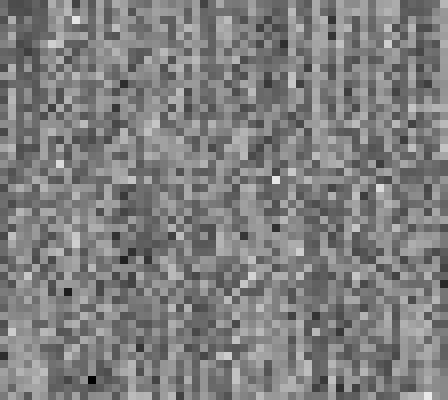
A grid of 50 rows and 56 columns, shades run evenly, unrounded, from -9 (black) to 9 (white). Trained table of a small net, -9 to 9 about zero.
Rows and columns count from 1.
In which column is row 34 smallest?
56
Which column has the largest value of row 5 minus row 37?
9
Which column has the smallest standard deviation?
47
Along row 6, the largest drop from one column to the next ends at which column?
50
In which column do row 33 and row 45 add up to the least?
1
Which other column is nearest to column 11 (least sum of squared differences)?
55
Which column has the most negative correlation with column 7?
26
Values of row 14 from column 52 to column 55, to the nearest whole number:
5 2 3 4
